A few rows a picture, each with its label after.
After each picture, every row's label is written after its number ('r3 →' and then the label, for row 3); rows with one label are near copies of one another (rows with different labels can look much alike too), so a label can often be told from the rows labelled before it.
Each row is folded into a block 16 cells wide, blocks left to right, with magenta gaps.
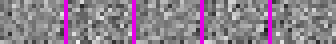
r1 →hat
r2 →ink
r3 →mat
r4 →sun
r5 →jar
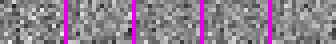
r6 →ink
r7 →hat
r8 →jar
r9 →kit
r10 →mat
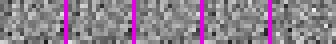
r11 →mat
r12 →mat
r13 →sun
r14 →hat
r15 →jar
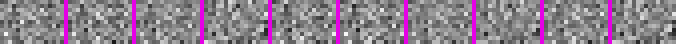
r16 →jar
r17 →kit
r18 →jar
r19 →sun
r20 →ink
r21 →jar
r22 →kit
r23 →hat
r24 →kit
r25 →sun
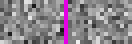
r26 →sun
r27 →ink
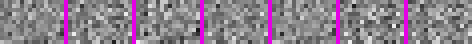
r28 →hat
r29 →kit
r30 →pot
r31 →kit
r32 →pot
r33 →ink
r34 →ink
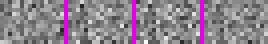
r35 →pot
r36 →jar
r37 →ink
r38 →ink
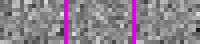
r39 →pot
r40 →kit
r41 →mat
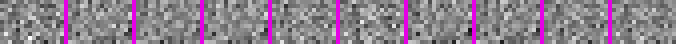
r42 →kit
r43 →mat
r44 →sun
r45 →hat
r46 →jar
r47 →ink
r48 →hat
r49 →sun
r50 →kit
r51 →jar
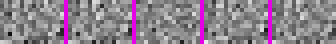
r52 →hat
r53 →sun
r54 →kit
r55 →mat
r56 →sun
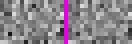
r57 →hat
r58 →mat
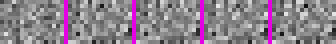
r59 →ink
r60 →hat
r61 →hat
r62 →mat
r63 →sun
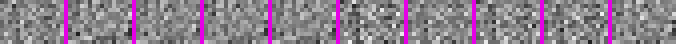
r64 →ink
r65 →mat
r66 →sun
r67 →pot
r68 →mat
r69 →ink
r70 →kit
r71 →ink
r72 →kit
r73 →sun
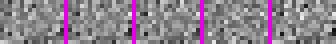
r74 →sun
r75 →mat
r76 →hat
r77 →kit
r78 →pot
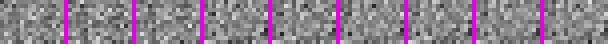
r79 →ink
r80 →ink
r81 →jar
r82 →hat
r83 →mat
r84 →pot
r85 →sun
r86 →pot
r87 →mat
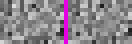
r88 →mat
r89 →pot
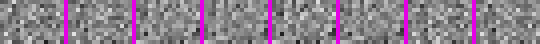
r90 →kit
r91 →jar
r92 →hat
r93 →mat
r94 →hat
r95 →mat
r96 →ink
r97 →jar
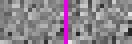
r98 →mat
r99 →pot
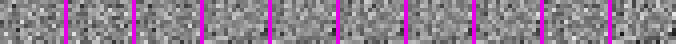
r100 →jar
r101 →ink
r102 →jar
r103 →mat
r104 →pot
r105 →sun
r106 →pot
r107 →mat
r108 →kit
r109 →hat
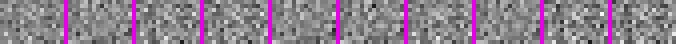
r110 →jar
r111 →pot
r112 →kit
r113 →kit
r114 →mat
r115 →sun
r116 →kit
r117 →hat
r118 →kit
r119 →ink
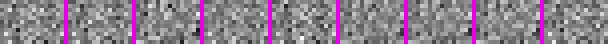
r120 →jar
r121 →jar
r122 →mat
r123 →kit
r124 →ink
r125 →hat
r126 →pot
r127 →mat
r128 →jar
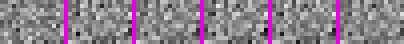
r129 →jar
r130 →pot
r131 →sun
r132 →mat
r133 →hat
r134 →pot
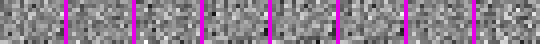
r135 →hat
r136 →ink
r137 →jar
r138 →pot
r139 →mat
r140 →pot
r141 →jar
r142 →ink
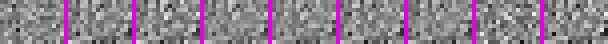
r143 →jar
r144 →sun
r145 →sun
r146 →sun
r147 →sun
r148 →hat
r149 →mat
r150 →kit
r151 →hat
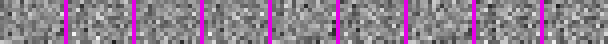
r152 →hat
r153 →kit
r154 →kit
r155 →kit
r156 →mat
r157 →jar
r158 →sun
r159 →ink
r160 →jar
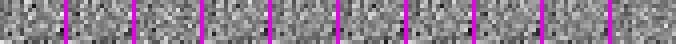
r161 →sun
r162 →hat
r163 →jar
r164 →pot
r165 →pot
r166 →mat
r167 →pot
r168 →hat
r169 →hat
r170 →jar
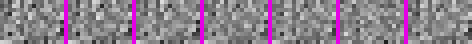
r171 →pot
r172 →sun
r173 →sun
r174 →hat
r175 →pot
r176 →kit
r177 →mat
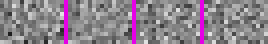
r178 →hat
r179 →mat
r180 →ink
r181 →ink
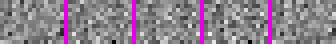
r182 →hat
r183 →kit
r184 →ink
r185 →kit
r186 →pot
